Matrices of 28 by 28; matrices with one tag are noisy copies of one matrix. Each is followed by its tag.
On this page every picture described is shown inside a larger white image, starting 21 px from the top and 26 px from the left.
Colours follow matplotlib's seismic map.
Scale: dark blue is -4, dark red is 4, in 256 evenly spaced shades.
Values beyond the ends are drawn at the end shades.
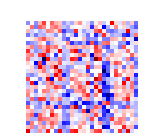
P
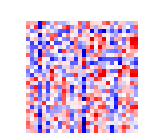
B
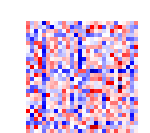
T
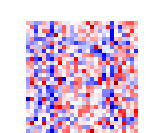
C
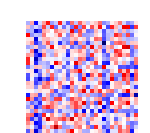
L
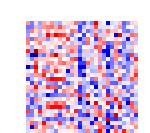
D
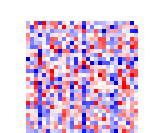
B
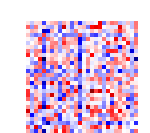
T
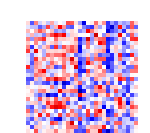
D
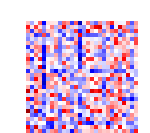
T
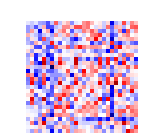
C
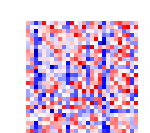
L
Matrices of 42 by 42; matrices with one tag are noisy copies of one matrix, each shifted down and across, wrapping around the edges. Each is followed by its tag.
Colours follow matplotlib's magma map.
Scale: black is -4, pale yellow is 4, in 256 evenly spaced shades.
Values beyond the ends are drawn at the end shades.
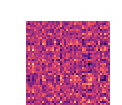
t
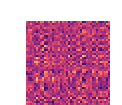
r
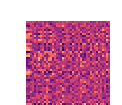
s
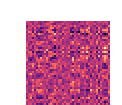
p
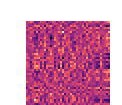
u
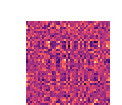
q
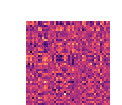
t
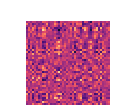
q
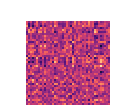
t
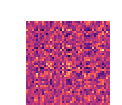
p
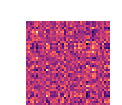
t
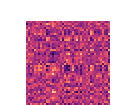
t
